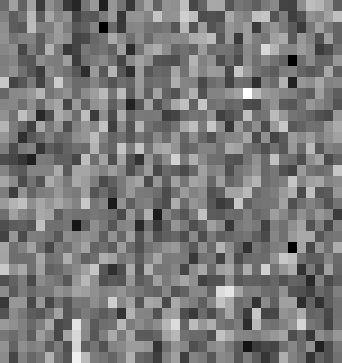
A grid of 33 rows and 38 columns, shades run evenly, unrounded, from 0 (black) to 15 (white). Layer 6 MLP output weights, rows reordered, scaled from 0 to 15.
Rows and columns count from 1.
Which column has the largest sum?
20
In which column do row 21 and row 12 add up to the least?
26
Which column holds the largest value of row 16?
38
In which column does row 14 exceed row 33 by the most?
35
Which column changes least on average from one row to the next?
19
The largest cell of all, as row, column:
9, 28
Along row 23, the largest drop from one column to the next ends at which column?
33
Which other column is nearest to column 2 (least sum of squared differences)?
17
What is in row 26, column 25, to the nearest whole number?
5
